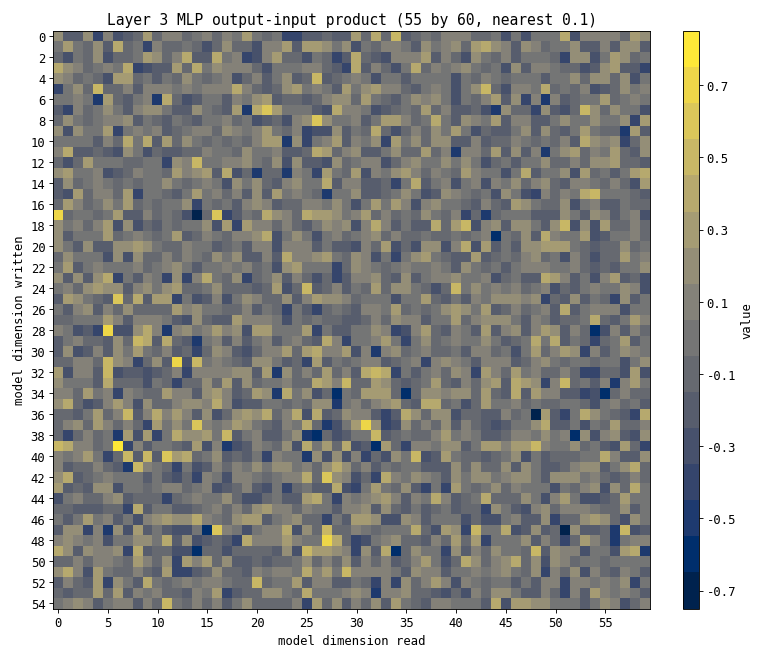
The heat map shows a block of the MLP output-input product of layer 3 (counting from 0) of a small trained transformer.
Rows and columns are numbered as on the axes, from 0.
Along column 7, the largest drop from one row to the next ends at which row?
41
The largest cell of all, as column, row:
6, 39
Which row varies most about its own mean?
47
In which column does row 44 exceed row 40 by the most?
25
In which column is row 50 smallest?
12
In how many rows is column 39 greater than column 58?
26
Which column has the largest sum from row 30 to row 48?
23
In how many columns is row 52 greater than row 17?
27
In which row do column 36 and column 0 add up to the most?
3
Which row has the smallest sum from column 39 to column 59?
17
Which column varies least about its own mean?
2
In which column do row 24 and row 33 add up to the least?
56
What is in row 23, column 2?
0.2
